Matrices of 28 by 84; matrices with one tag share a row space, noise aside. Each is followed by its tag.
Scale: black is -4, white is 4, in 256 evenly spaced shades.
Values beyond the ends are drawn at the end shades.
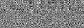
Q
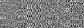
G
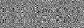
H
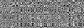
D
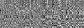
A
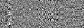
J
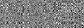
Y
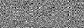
Q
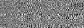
G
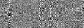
J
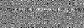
D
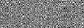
Y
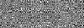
D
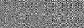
A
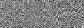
Y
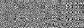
A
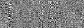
J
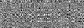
D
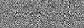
Q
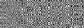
G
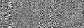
J
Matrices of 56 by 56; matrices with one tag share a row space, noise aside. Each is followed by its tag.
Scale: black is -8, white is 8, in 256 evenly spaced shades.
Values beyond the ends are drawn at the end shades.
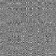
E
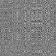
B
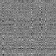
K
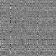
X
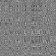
B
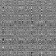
K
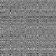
X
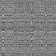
K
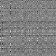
X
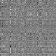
X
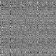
X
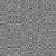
E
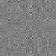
E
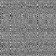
X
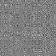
B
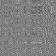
B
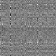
X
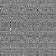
X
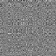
E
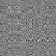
E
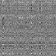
K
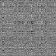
K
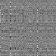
X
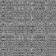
K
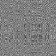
B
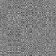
E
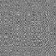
B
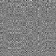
E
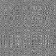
B
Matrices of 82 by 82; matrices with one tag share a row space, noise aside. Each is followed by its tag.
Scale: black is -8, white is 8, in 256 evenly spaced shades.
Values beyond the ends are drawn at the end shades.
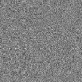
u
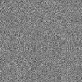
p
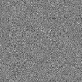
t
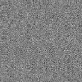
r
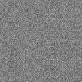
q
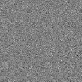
r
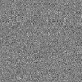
t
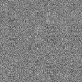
q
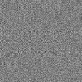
p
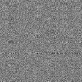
q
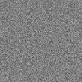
r
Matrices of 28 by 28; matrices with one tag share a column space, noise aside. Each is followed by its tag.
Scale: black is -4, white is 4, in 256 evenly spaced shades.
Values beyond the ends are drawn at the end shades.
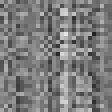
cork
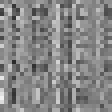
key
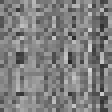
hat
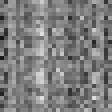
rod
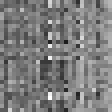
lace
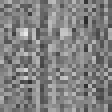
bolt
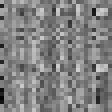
key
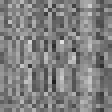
hat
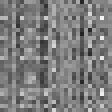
rod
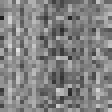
rod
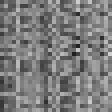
cork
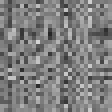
bolt
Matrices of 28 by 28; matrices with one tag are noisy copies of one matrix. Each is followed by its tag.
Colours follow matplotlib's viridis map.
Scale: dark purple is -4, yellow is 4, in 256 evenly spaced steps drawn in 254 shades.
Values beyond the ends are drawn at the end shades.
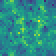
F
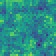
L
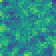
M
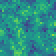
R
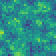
R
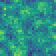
R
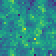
F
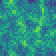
F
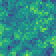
M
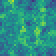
F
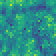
L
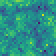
L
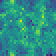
F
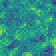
M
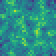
F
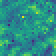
M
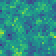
R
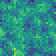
R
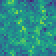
F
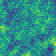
M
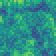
L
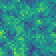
R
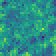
M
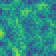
R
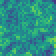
M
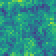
L
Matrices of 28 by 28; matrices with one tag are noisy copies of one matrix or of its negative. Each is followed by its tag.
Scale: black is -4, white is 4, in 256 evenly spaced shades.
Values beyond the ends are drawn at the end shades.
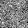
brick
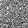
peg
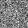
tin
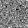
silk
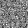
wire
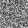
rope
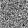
rope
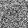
tin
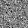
wire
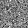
peg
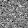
silk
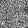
brick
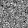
wire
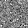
silk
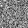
wire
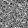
silk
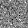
peg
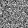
wire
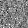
wire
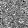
brick
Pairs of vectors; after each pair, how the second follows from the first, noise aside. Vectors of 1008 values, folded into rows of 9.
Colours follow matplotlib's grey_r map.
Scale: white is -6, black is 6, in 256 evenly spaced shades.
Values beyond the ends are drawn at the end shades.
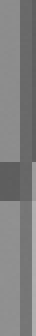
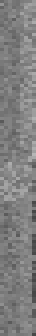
negated, partly zeroed.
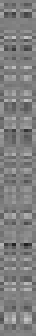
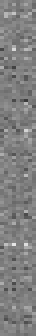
negated, partly zeroed.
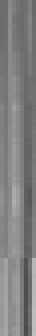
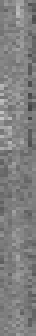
wrapped around, partly zeroed.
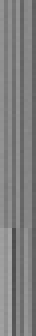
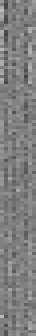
wrapped around, partly zeroed.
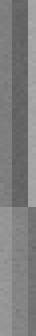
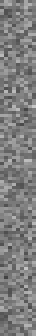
shuffled.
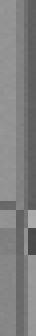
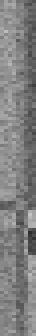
copied.
